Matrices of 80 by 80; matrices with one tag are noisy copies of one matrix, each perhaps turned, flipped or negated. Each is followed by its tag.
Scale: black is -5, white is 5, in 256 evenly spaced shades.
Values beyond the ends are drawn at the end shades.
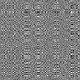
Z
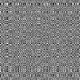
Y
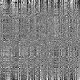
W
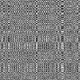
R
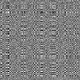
Z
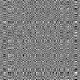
Y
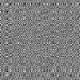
Y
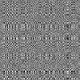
Z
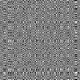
Y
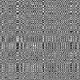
R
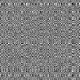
Y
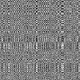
R
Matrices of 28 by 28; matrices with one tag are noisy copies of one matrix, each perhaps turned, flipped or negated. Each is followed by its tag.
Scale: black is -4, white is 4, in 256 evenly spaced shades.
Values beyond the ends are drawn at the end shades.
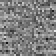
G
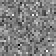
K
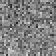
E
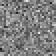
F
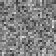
K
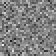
F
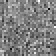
E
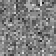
K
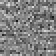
G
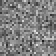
K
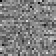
G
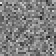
F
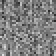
G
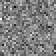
F
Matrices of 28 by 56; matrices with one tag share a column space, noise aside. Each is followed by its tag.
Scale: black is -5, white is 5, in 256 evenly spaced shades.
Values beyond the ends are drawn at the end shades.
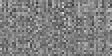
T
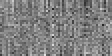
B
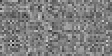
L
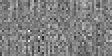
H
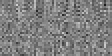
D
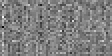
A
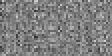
L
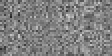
L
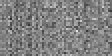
T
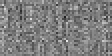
A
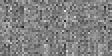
A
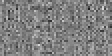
A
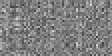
T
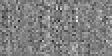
A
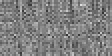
D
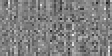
H
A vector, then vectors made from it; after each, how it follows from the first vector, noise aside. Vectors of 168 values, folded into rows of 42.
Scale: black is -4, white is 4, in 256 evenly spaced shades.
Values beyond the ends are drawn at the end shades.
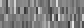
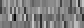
wrapped around, negated.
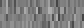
negated, shrunk.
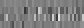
partly zeroed.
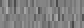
negated, shrunk.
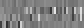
wrapped around, partly zeroed.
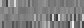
partly zeroed.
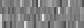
wrapped around, partly zeroed.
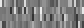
wrapped around.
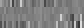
wrapped around, partly zeroed.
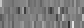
partly zeroed.
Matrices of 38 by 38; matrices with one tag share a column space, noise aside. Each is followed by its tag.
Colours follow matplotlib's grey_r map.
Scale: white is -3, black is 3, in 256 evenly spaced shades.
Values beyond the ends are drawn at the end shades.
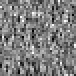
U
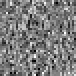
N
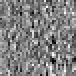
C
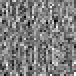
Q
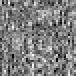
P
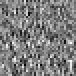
C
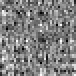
P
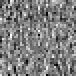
U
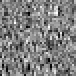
C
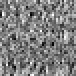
U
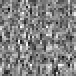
C
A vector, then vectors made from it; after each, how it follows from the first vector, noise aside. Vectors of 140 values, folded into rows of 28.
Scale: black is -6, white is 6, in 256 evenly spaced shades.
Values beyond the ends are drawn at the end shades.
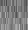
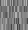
sign-scrambled.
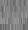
wrapped around, shrunk.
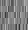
sign-scrambled.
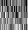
scaled up.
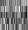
wrapped around, scaled up.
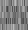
wrapped around, negated.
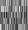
wrapped around, scaled up.
